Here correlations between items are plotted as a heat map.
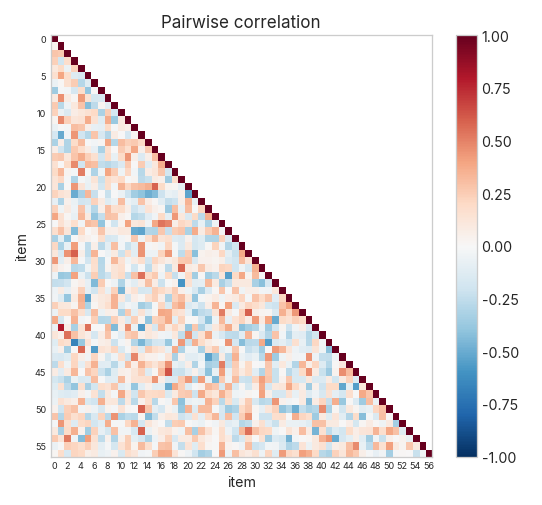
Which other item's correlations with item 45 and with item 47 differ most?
17
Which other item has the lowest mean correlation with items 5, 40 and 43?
47
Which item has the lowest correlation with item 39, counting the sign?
13
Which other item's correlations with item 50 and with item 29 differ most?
37
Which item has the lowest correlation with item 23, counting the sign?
43
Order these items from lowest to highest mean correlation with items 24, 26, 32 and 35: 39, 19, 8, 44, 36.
44, 39, 8, 19, 36
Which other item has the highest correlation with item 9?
51
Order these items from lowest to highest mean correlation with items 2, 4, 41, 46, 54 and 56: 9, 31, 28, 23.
28, 9, 23, 31
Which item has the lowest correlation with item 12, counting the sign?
26
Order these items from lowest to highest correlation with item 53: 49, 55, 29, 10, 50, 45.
10, 45, 49, 55, 50, 29
